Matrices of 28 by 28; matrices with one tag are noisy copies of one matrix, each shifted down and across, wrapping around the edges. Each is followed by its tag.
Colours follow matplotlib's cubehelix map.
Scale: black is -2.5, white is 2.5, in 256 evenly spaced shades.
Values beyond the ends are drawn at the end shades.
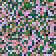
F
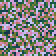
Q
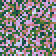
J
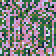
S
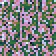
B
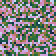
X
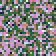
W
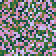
Q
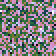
J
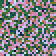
Q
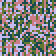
S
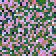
Q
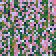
B
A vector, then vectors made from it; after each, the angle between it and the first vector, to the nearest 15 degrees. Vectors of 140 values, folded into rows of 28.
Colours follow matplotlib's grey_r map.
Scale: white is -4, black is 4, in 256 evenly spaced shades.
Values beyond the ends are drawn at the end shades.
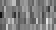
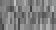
60 degrees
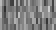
120 degrees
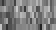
105 degrees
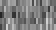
30 degrees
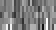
60 degrees
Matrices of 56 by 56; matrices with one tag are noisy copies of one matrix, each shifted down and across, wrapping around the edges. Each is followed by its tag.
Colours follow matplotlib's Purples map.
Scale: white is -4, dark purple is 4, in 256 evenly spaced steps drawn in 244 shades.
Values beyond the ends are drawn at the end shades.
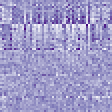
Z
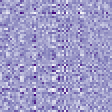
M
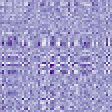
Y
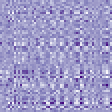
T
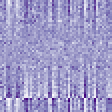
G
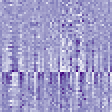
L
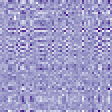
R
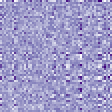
M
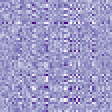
M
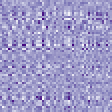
T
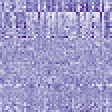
Z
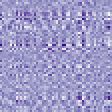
T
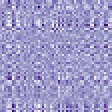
T
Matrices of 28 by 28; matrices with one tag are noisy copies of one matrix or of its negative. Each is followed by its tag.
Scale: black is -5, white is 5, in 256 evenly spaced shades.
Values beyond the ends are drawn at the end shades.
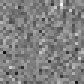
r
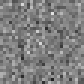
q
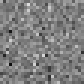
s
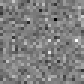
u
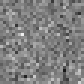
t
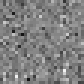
t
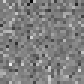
s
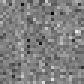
q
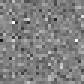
u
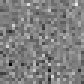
s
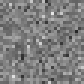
q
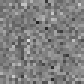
q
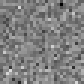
r
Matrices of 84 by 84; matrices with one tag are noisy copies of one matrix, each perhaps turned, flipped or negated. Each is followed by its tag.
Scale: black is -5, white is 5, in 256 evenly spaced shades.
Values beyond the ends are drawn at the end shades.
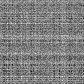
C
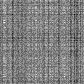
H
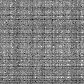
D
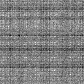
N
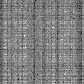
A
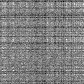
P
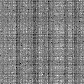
N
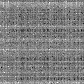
A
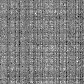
D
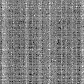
A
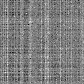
C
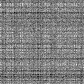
H
